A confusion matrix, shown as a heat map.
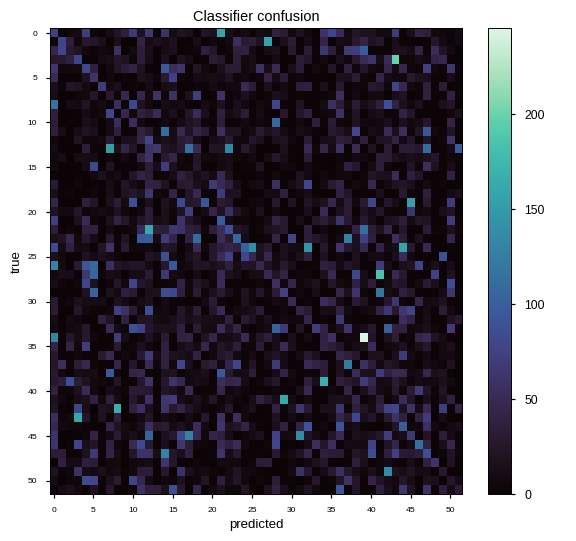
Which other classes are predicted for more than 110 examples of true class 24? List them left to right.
25, 32, 44
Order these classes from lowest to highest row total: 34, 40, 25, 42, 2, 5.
5, 40, 25, 2, 34, 42
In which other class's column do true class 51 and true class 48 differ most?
36
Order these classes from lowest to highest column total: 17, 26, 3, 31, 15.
26, 31, 3, 17, 15
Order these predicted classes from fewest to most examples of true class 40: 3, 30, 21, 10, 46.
30, 3, 10, 21, 46
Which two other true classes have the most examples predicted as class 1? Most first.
2, 37
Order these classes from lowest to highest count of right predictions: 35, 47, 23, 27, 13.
35, 27, 13, 47, 23
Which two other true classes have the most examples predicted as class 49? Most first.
25, 42
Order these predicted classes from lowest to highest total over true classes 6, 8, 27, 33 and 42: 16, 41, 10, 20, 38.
20, 16, 38, 10, 41
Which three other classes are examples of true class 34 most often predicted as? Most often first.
39, 0, 8
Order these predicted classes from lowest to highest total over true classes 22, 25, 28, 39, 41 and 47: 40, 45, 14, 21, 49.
45, 49, 40, 21, 14
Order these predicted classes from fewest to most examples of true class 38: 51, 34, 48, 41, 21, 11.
51, 48, 34, 11, 41, 21
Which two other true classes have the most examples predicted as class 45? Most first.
19, 31
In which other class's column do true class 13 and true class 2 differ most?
7
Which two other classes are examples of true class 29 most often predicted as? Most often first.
41, 5
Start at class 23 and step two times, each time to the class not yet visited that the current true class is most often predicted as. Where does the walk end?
16
